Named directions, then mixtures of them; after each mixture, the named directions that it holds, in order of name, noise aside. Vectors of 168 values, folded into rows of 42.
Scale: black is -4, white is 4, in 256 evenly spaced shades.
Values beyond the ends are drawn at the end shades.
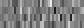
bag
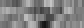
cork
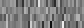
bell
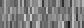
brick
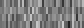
brick.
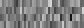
bag, bell.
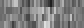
bag, cork.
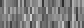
brick.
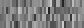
bag, bell, brick.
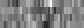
bag, cork.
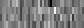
bag, cork.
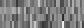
bell, brick, cork.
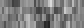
bag, cork.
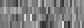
bell, brick, cork.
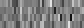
bag.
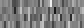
bag.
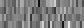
bag, bell, brick.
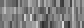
bell, brick, cork.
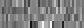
bell, cork.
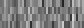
bag, brick.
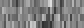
bag, bell, cork.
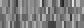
bag, bell, brick.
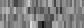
bell, cork.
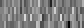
bag, brick.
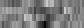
cork.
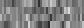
bell, brick, cork.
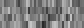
bag, brick, cork.
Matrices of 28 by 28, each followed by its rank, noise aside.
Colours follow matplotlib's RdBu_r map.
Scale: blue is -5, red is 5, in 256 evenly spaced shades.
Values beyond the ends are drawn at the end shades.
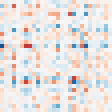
three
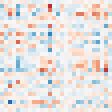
three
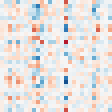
two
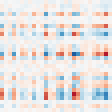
one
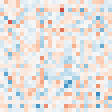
four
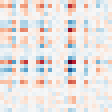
one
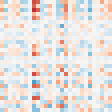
two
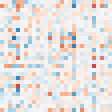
three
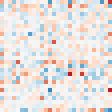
three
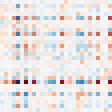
one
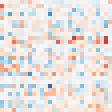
four
